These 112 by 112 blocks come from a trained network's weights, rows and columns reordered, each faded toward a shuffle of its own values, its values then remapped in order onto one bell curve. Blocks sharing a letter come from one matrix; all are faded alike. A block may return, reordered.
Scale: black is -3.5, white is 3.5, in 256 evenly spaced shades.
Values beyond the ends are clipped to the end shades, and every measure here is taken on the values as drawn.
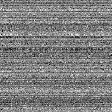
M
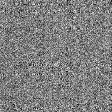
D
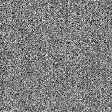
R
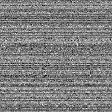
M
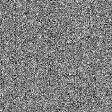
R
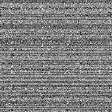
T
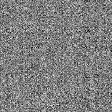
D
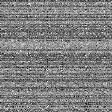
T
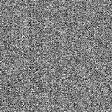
R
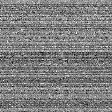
M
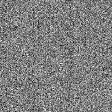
R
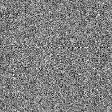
R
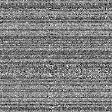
T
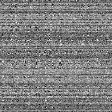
T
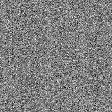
R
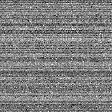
M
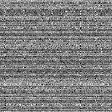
T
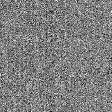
R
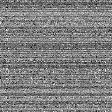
T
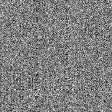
R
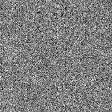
R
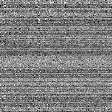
T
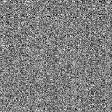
D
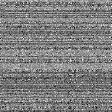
T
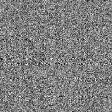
D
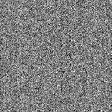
R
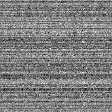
M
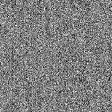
R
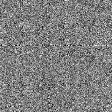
R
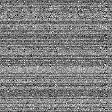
T
